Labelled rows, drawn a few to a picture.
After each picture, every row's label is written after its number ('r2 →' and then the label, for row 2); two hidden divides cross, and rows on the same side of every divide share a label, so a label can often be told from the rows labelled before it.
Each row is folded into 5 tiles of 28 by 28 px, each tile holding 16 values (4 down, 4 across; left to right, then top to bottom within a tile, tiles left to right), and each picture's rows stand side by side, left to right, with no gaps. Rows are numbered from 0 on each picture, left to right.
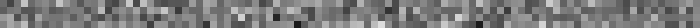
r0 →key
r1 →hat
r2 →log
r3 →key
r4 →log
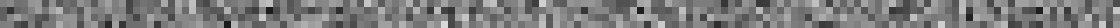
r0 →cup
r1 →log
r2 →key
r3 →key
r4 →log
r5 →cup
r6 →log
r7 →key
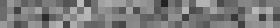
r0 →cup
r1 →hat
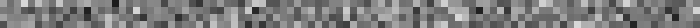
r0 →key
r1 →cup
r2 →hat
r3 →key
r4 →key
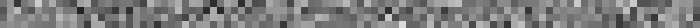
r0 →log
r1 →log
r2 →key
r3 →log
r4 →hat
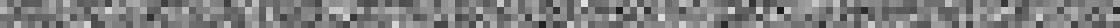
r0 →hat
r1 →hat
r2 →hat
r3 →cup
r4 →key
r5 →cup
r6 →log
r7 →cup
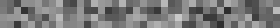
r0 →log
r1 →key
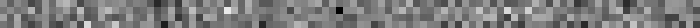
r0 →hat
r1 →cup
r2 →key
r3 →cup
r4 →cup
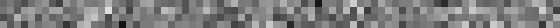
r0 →cup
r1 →hat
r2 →hat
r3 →cup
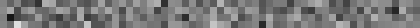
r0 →hat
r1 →cup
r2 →log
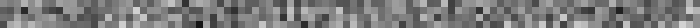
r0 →key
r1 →key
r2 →cup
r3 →key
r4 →key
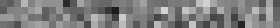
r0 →log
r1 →hat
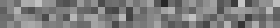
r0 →log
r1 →hat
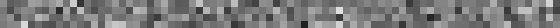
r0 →key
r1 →key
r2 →cup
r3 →hat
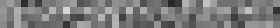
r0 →hat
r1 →hat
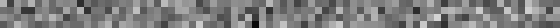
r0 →key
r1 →log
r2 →cup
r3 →cup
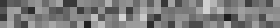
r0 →log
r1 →hat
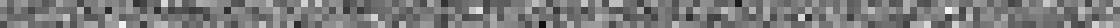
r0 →key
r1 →key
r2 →log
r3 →cup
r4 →key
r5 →hat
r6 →hat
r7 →hat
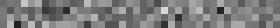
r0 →log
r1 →cup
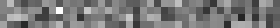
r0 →cup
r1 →log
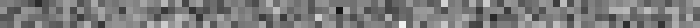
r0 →hat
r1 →key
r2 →key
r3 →key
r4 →hat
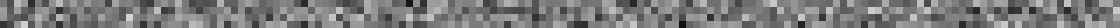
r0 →key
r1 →log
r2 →cup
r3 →log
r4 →cup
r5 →hat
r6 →cup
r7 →key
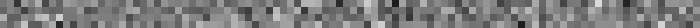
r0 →key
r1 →log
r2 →log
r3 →hat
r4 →log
